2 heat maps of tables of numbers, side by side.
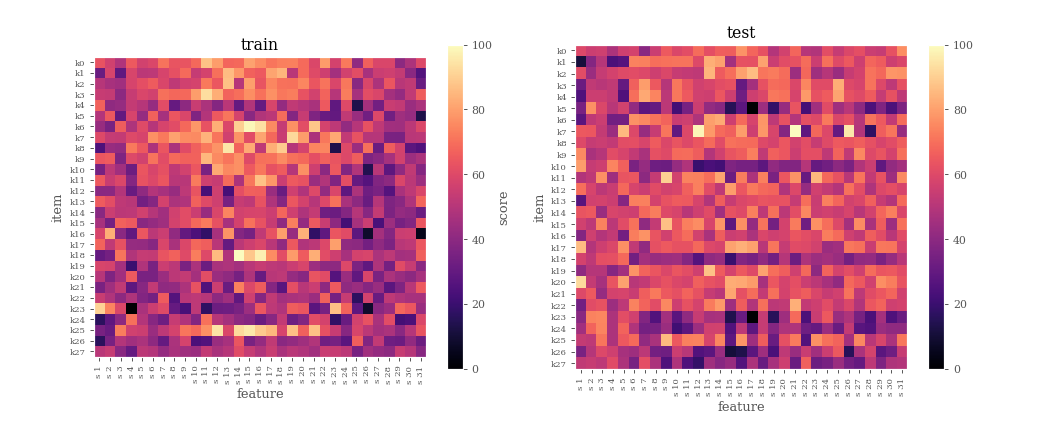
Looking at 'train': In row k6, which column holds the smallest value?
s 2
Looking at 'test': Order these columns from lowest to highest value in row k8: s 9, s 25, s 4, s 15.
s 4, s 9, s 25, s 15
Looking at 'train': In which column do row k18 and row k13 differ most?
s 14
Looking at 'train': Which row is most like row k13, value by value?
k17
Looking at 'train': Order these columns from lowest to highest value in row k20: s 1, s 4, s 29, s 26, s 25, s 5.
s 25, s 5, s 29, s 1, s 26, s 4
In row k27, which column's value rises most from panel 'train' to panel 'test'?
s 4
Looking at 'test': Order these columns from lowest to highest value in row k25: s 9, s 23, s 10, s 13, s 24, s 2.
s 2, s 13, s 10, s 24, s 23, s 9
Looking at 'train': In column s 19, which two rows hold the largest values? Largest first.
k7, k25
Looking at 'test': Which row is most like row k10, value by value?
k18
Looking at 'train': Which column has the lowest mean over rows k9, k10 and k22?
s 26
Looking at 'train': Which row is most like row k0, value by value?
k3
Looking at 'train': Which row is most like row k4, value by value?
k22
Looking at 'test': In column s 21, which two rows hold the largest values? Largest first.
k7, k22
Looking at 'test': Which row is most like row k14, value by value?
k21
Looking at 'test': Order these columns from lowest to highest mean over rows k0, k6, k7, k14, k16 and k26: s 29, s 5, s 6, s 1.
s 1, s 5, s 29, s 6
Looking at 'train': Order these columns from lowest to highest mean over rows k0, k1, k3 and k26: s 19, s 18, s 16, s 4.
s 4, s 19, s 16, s 18
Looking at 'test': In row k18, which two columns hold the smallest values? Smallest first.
s 15, s 12
